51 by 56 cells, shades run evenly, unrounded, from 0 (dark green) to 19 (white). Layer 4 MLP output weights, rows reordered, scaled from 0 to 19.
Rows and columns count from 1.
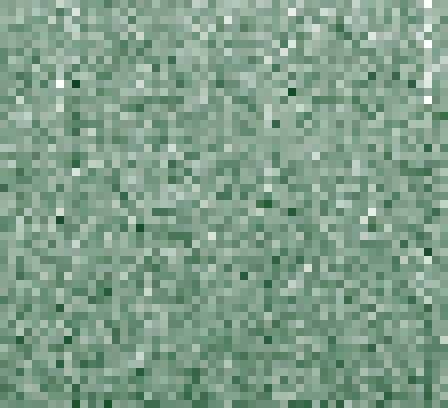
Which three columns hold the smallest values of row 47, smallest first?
18, 25, 3
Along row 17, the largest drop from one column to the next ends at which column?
13
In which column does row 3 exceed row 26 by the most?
34
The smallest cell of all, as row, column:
11, 10
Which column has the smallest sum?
20
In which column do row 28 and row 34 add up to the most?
17
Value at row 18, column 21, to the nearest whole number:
5
